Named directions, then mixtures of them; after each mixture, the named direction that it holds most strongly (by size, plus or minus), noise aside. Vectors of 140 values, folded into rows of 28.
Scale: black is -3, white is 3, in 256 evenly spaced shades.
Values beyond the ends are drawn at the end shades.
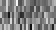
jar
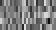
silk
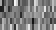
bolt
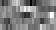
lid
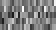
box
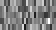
silk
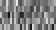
jar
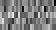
box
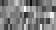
lid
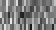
jar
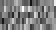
box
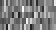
box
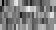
lid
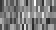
silk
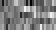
lid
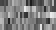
lid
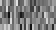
jar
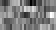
lid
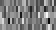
silk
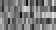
silk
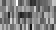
jar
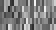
box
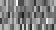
jar
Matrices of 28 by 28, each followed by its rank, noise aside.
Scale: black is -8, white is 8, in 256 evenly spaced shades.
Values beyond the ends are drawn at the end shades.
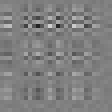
one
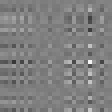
one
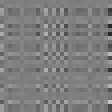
one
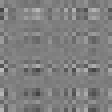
one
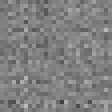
four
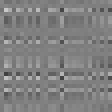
one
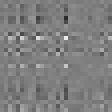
two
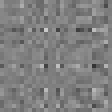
two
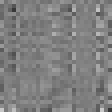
two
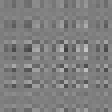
one
